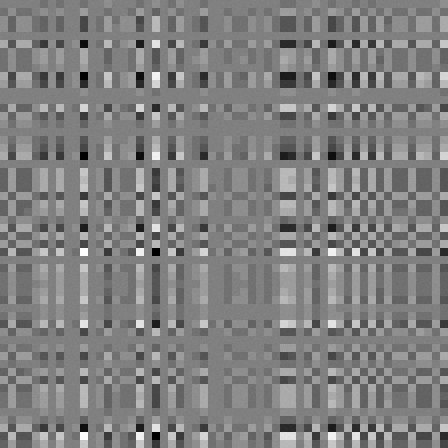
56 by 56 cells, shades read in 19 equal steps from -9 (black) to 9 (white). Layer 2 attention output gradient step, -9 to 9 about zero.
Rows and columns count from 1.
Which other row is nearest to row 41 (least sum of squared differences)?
14
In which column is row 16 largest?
20
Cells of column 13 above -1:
41
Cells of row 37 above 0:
20
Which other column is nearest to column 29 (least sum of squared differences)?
32
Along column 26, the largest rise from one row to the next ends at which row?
55
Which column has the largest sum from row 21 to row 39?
11
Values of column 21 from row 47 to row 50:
0 0 0 0
